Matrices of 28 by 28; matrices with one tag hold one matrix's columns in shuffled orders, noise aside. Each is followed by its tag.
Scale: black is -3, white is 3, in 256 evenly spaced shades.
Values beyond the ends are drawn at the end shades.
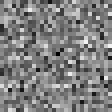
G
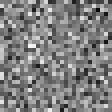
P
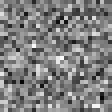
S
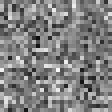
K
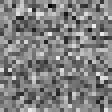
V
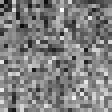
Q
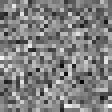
S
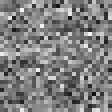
V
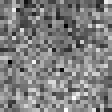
Q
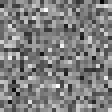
G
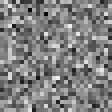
P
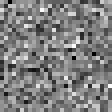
G
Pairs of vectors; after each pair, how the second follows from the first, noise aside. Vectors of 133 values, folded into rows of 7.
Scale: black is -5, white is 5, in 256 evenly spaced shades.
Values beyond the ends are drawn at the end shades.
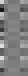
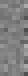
reversed, negated, shrunk.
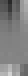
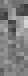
wrapped around, negated.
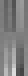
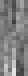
copied.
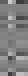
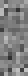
shuffled.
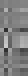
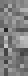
copied.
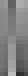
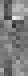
wrapped around, negated.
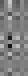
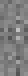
reversed, negated, shrunk.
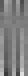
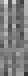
reversed.
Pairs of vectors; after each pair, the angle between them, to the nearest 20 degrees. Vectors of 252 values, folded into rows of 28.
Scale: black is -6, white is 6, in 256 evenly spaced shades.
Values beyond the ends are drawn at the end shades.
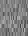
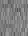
100 degrees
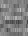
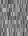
100 degrees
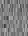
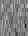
120 degrees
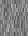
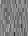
40 degrees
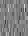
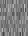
40 degrees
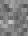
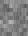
20 degrees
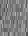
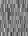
120 degrees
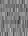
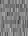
20 degrees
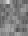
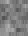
40 degrees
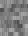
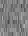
60 degrees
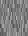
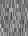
140 degrees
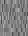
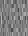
140 degrees
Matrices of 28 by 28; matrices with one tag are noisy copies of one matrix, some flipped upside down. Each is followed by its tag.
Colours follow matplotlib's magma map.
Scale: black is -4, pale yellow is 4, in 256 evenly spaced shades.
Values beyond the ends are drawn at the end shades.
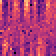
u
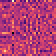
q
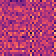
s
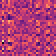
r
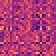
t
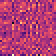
q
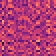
r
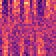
u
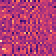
q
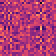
t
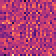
q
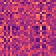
t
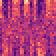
u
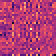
q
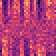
u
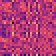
q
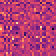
t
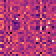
t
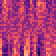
u
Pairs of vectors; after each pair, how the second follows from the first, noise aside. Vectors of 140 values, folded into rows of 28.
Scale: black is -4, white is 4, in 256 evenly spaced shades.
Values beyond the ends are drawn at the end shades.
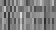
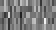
sign-scrambled.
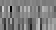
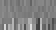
negated, partly zeroed.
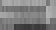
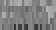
partly zeroed.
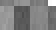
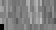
reversed, negated, partly zeroed.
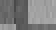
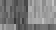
copied.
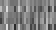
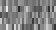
sign-scrambled.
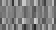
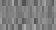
negated, shrunk.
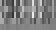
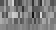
sign-scrambled.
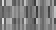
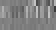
negated, partly zeroed.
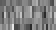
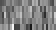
copied.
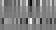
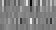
partly zeroed.
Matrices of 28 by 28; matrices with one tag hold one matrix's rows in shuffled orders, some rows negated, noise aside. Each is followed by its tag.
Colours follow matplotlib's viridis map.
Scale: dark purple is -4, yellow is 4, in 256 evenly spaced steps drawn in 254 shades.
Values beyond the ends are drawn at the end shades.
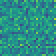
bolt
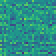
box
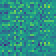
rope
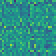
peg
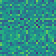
bolt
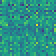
bolt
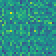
peg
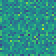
bolt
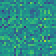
rope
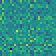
peg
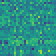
rope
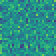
bolt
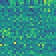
rope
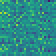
rope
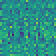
bolt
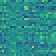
box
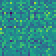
peg
